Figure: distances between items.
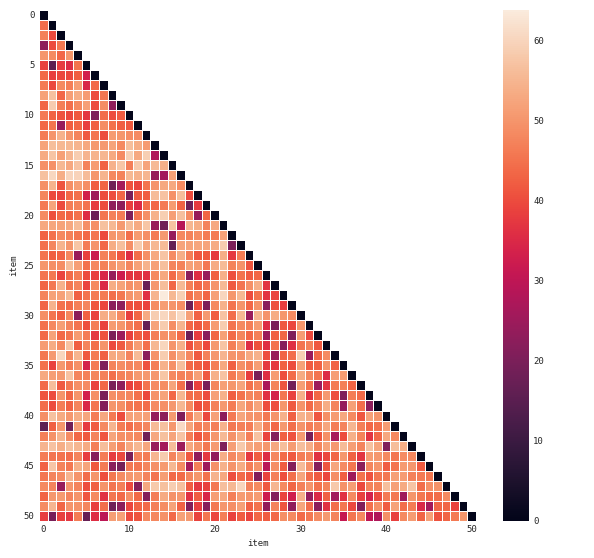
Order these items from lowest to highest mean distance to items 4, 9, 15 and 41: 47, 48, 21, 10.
10, 48, 47, 21
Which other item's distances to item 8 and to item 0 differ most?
41
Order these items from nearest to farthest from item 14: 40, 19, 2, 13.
40, 13, 19, 2
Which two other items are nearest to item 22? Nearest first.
23, 15
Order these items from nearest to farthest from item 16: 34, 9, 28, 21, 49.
21, 49, 9, 34, 28
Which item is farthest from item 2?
34
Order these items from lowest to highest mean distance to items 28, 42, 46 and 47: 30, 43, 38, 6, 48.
48, 38, 6, 30, 43
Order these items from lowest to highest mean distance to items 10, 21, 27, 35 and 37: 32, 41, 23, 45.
32, 45, 41, 23
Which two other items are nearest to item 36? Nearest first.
25, 46
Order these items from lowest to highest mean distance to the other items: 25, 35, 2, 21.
35, 2, 25, 21
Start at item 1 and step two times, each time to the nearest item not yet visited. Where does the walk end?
50
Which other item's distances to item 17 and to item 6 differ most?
20
